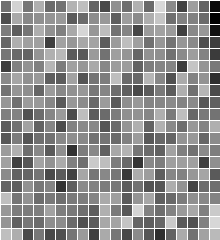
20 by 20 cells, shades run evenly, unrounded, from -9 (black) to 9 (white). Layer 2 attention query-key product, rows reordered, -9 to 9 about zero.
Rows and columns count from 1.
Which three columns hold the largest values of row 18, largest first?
13, 20, 10
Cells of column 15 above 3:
4
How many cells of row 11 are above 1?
6
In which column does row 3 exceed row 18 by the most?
8
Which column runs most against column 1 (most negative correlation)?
15
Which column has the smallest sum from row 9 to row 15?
7
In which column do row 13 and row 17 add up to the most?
1
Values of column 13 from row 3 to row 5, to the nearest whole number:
-4 2 -2
